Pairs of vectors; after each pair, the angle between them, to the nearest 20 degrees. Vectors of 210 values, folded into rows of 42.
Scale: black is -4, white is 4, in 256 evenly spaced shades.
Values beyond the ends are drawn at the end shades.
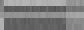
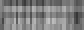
140 degrees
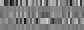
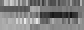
120 degrees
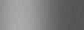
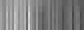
40 degrees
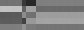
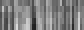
80 degrees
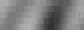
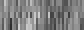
60 degrees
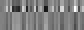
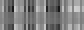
80 degrees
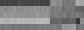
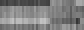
20 degrees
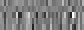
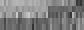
60 degrees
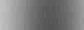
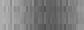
20 degrees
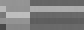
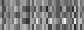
100 degrees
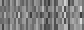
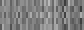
160 degrees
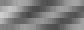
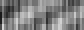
140 degrees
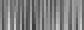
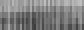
60 degrees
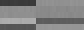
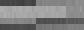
40 degrees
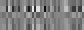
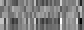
100 degrees
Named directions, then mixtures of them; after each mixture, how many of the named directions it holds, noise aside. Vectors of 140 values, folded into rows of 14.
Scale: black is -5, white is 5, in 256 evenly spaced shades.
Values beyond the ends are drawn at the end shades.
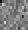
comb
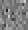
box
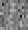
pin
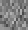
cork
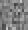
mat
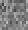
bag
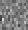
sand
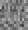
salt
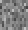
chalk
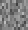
four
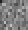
two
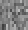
three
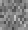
three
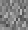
one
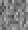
two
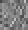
two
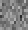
three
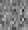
four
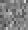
four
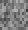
two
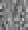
four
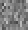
two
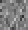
three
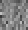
four
